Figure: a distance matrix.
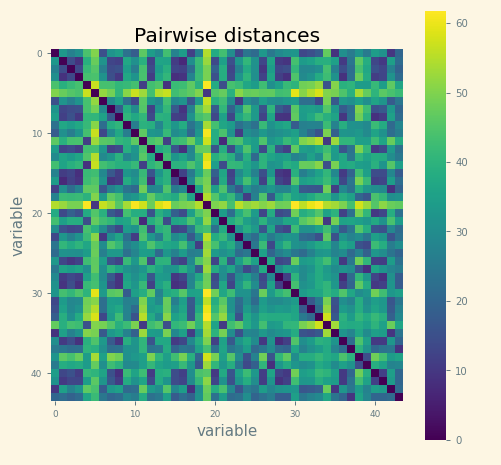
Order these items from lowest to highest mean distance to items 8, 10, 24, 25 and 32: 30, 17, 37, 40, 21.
17, 37, 40, 30, 21
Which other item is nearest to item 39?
27
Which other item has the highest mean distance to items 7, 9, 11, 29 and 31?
19
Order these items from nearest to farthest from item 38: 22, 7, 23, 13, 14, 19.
23, 14, 13, 22, 7, 19
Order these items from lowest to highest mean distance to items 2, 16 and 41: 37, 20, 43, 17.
20, 43, 37, 17
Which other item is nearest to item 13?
25
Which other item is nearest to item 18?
24
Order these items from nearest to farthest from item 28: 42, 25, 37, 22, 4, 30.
22, 37, 25, 42, 4, 30
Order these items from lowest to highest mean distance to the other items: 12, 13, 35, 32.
12, 35, 32, 13
